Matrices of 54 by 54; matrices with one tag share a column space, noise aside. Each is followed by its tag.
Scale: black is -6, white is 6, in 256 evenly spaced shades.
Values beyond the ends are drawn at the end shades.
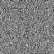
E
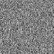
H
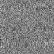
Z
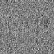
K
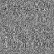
Z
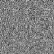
E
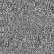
Z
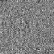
K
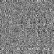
K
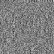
K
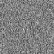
H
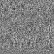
Z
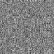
K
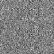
E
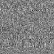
Z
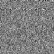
E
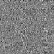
E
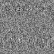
Z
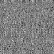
K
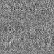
Z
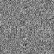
H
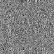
K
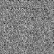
E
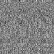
K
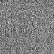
K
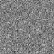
H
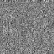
K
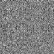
E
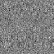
Z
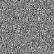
E
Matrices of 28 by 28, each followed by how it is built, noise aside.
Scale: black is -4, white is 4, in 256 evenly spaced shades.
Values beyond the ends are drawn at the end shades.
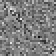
banded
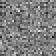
blocks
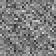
Toeplitz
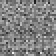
repeating columns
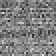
blocks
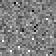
sparse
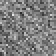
Toeplitz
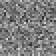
repeating columns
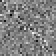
banded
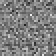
repeating columns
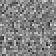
repeating columns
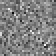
diagonal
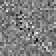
banded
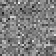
blocks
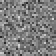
repeating rows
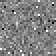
sparse
